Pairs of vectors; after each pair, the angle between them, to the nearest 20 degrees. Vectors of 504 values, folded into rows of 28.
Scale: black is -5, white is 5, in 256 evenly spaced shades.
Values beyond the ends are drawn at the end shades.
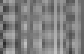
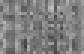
140 degrees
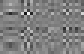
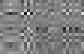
20 degrees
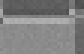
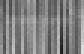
80 degrees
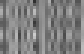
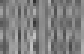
20 degrees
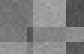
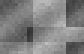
40 degrees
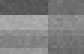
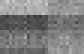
160 degrees
